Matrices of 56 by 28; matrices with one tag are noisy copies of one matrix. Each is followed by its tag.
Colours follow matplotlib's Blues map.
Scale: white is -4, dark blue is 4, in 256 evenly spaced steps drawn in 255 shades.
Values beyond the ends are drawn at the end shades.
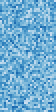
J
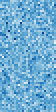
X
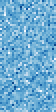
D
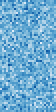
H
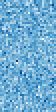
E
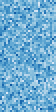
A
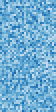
E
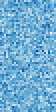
J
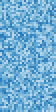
X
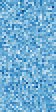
E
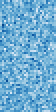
A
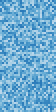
E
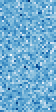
A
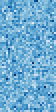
J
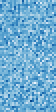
J
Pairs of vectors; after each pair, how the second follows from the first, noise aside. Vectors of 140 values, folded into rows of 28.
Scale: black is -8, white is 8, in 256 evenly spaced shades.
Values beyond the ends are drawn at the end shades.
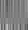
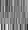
scaled up.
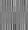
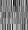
negated, scaled up.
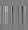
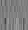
wrapped around, partly zeroed.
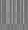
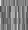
wrapped around, scaled up.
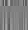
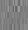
wrapped around, shrunk.
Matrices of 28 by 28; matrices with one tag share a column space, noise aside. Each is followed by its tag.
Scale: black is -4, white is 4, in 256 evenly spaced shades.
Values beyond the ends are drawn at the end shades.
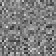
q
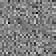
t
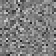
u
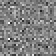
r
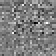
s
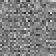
u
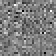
s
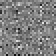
r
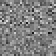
s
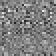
s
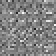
u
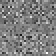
t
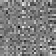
q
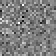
s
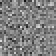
q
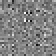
u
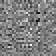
u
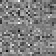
t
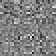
t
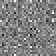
u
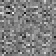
t
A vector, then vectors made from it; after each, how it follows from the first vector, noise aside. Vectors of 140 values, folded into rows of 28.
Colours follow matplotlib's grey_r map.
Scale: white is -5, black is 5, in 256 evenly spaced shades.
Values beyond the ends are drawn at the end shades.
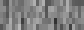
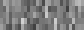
negated.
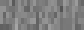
reversed, shrunk.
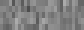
reversed, shrunk.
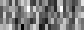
reversed, negated, scaled up.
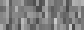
negated.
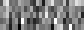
negated, scaled up.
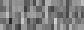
negated.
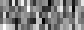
reversed, negated, scaled up.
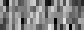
scaled up.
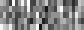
reversed, negated, scaled up.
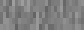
reversed, negated, shrunk.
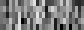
scaled up.
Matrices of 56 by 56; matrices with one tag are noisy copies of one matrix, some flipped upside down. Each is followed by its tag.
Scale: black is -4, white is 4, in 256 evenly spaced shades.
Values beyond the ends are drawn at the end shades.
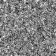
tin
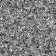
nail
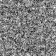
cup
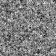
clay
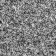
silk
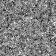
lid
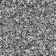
cup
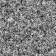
clay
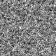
silk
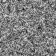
tin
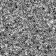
nail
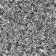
tin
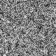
tin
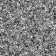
nail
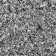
tin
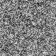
clay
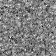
cup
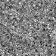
lid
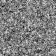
clay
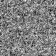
silk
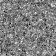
clay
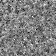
tin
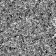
lid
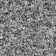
nail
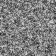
nail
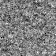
clay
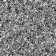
tin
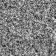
lid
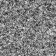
nail
